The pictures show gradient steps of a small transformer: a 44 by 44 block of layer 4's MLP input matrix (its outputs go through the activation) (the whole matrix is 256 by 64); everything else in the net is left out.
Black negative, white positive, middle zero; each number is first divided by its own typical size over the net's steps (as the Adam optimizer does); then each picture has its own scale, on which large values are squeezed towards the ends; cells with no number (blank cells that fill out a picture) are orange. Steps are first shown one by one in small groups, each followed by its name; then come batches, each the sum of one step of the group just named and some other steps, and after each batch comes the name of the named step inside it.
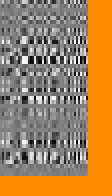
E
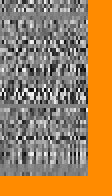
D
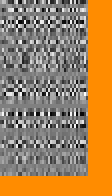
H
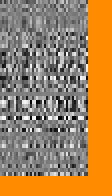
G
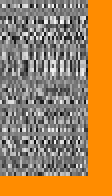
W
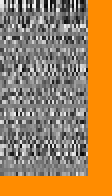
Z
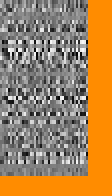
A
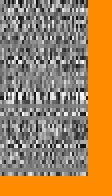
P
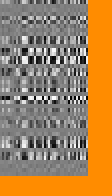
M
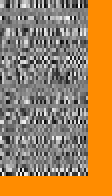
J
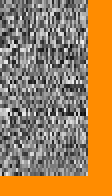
A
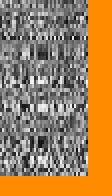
Z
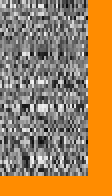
J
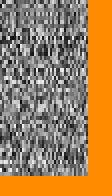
W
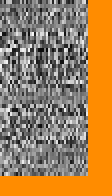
A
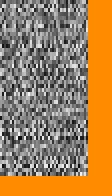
D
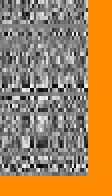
M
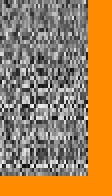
J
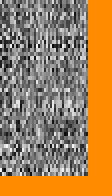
J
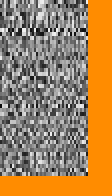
A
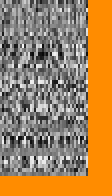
E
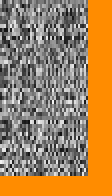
P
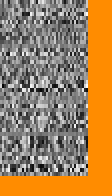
H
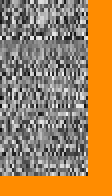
P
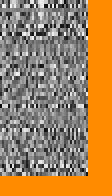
W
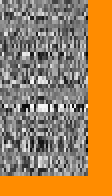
W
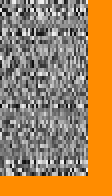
E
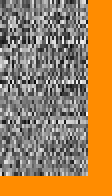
A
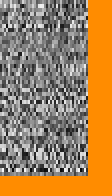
A
